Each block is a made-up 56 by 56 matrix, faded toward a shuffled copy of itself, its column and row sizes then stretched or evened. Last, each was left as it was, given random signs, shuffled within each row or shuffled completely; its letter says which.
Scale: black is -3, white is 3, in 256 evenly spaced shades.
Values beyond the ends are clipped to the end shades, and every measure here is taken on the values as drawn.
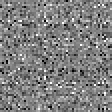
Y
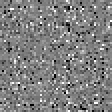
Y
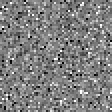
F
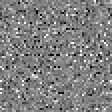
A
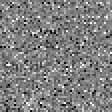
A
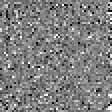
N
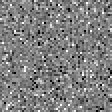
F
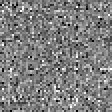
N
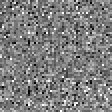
N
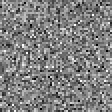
A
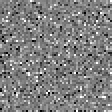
A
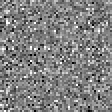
N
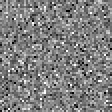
F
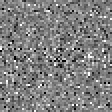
A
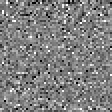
A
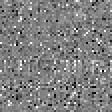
Y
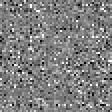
N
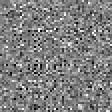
Y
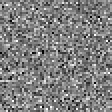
A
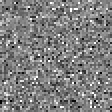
A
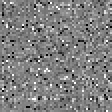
Y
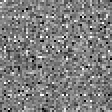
N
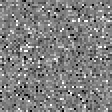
A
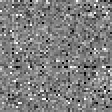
N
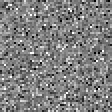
F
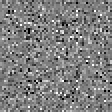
N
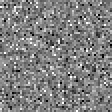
F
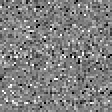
A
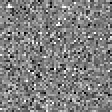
N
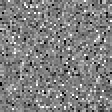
F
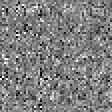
Y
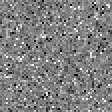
F
